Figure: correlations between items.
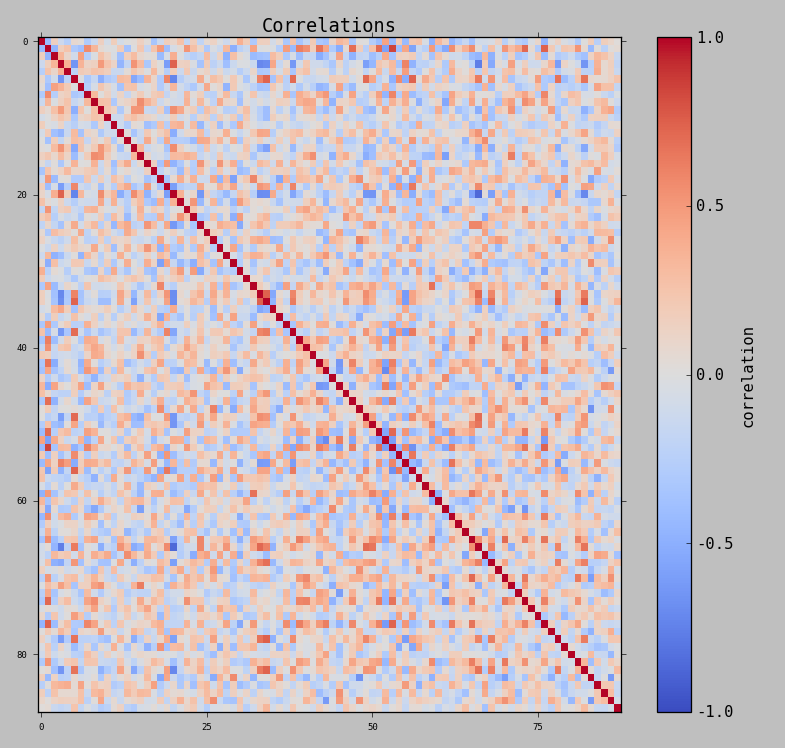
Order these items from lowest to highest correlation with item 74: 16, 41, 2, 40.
2, 40, 41, 16
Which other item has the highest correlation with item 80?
43
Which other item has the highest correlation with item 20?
3
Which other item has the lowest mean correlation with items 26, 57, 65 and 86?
83
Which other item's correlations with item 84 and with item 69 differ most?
57
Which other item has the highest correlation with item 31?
60
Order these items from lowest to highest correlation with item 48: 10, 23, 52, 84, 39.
10, 84, 39, 52, 23
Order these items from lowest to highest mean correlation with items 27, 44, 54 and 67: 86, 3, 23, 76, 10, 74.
23, 3, 76, 86, 10, 74
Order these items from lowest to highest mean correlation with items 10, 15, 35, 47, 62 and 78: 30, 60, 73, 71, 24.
30, 60, 24, 71, 73
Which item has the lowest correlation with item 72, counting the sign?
45
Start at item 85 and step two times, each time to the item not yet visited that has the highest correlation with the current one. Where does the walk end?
52
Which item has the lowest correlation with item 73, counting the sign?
61
